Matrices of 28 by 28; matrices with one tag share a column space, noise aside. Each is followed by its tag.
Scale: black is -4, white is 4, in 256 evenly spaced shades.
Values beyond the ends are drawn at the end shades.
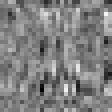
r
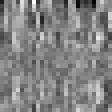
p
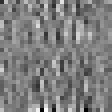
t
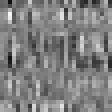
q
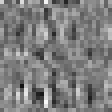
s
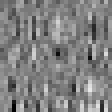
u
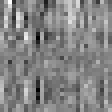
p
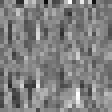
s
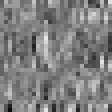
q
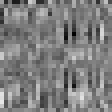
s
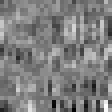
u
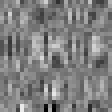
q
